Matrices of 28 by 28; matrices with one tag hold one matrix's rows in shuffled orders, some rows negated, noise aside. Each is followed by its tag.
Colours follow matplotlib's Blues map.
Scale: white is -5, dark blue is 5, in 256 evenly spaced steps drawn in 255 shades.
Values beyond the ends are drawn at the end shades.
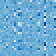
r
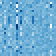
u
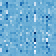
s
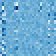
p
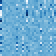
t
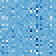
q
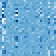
p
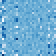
p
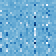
s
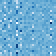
u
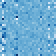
p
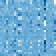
r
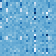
s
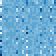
t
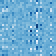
q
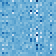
q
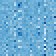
r
